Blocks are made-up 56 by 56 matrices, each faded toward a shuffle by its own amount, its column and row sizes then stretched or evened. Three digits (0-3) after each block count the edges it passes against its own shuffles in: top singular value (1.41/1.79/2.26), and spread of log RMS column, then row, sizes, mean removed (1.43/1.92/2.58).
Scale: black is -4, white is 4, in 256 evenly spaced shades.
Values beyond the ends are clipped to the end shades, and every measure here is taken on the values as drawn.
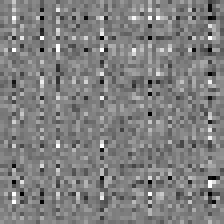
3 3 2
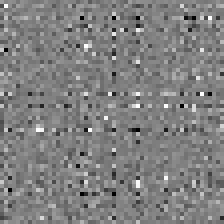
2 2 2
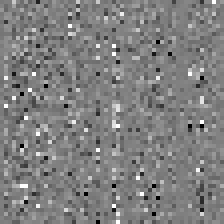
0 3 0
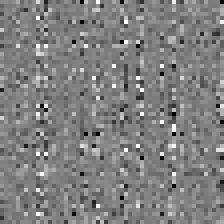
1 3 2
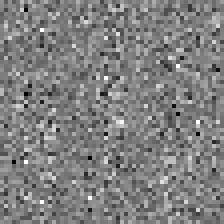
1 2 0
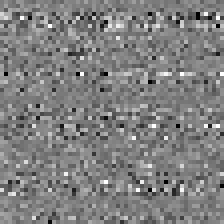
1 0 3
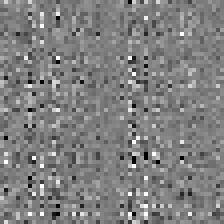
1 3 2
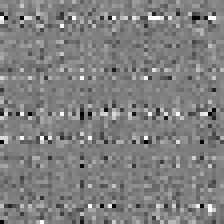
1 2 3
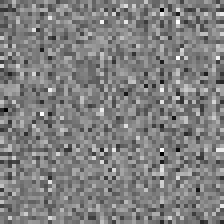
2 2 1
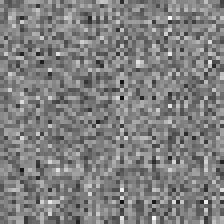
2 2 1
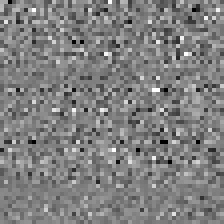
0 0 3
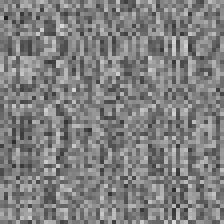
3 2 0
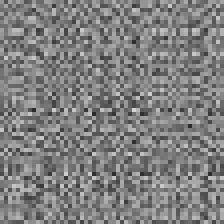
3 0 2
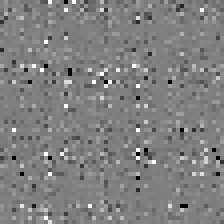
0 2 2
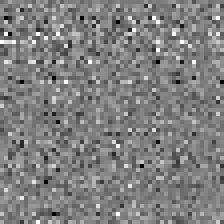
0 1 2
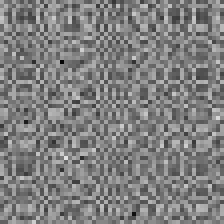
3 0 1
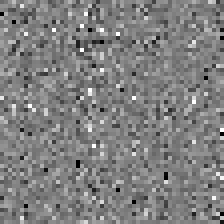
0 2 0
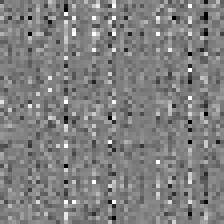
2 3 1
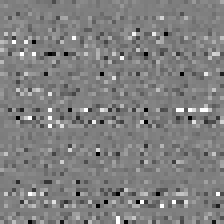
0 0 3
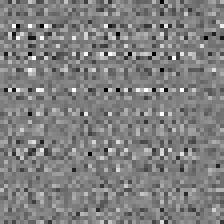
3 1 3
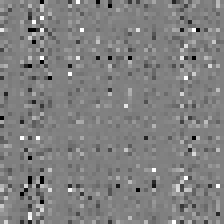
1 3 2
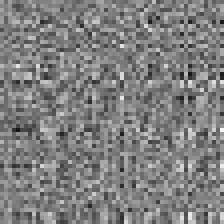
3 2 2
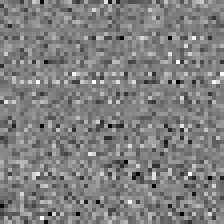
0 0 3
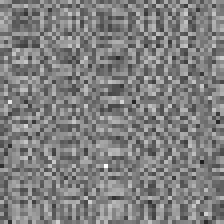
3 2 1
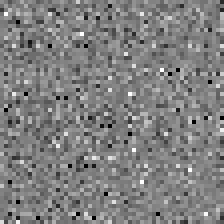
0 1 1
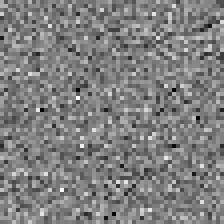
0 0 1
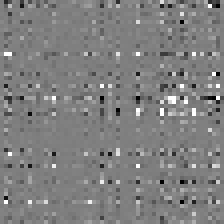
1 3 3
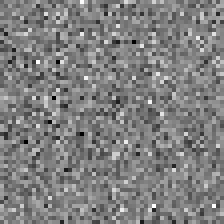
0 1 1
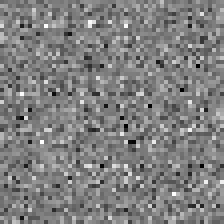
1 0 2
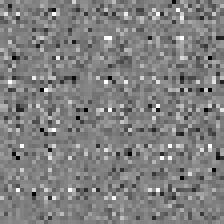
0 1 3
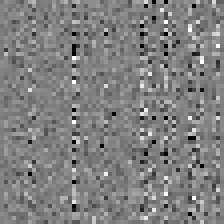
2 3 0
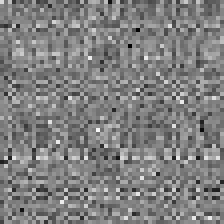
3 0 2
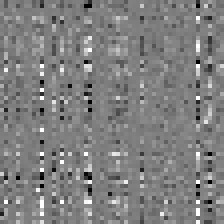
3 3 2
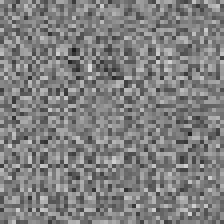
3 1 2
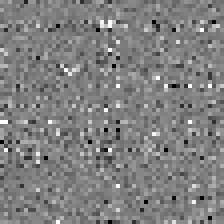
0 1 2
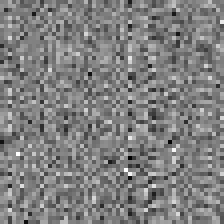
3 2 0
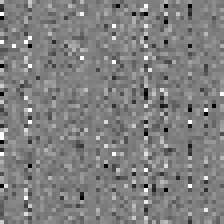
1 3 0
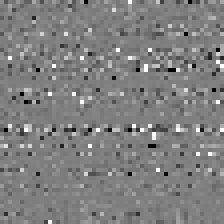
1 0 3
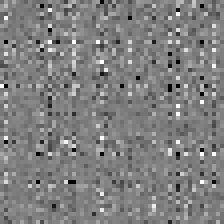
1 3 2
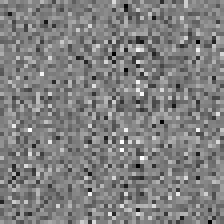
2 2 0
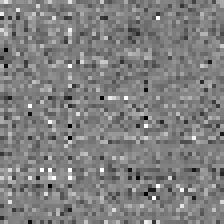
2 1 2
